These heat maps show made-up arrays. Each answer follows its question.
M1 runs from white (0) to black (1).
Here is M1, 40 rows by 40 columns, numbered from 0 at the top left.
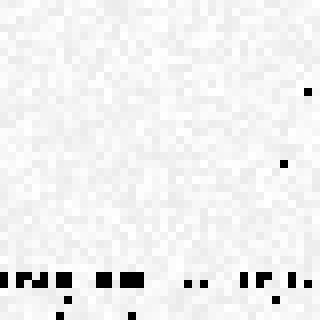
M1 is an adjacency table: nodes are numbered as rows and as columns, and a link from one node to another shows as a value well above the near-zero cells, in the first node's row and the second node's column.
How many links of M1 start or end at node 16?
3
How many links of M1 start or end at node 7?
3
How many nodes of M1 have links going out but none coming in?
4
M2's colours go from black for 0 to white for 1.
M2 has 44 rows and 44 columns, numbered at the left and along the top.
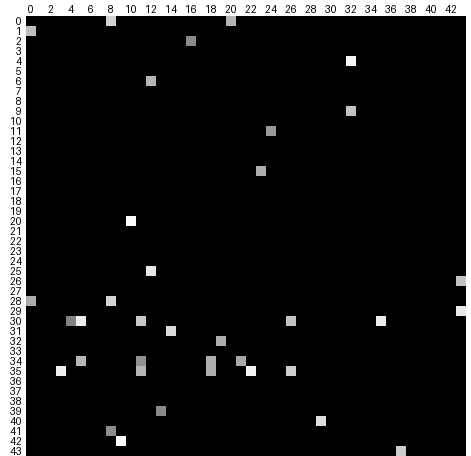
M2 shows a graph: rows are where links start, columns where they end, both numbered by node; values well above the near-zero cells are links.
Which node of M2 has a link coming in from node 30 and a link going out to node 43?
node 26
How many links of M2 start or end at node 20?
2
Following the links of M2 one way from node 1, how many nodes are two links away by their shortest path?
2
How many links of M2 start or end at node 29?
2
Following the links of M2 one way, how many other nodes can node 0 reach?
3
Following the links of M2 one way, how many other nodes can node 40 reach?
3
